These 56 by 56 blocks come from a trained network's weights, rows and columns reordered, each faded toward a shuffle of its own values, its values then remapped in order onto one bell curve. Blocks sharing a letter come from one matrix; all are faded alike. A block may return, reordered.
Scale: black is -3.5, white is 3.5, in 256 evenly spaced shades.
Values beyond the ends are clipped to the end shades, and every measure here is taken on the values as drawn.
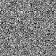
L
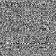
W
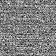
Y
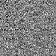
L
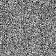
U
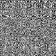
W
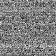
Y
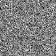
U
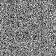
U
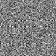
L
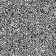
U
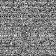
Y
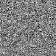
L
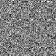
L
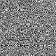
W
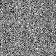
U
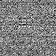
Y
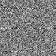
L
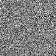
L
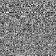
W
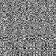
W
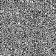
U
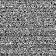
Y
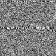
L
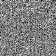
U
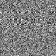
L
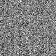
U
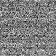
Y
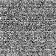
Y
